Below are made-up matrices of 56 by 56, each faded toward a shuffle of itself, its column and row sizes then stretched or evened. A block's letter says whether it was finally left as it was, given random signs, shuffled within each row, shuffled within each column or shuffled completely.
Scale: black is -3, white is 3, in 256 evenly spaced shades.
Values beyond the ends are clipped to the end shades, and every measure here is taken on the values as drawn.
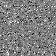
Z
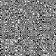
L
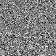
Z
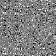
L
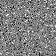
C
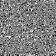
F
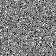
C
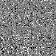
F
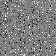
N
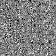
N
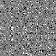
L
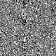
N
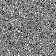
C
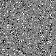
N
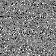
Z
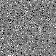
N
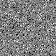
Z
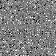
Z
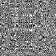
L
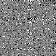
F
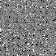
F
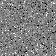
C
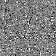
F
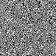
N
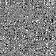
L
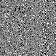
N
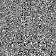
F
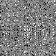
L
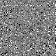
F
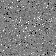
C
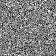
C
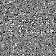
Z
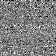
Z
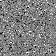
C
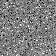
C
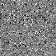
Z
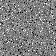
C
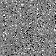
N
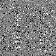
F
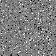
N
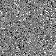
N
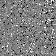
N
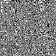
F
